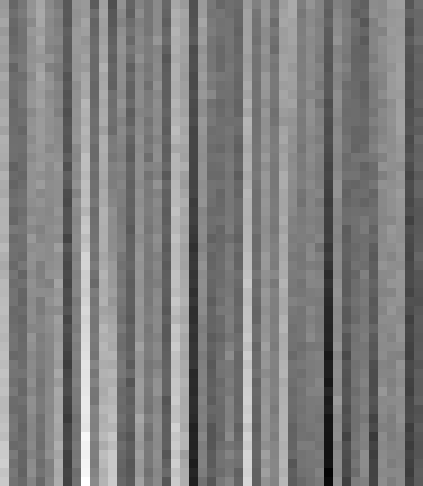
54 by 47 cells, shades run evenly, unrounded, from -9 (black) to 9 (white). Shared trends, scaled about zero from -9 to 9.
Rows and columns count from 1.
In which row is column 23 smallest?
54
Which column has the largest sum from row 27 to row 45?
10
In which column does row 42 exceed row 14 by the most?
13
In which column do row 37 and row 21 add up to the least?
37
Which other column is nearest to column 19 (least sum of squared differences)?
47
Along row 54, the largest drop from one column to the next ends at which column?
22
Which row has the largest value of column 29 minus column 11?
1
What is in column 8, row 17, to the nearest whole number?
-3
